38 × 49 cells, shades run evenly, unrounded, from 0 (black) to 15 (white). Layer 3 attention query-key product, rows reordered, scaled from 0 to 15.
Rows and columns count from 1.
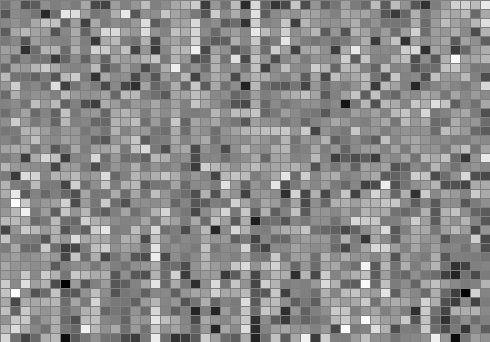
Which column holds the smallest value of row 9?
10
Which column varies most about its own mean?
26
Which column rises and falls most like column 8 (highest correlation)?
13
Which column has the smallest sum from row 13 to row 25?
20
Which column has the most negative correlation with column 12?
33
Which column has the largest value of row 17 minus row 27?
15
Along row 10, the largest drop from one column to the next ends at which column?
7
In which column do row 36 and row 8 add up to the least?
42
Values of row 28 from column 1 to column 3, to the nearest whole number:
7 10 6
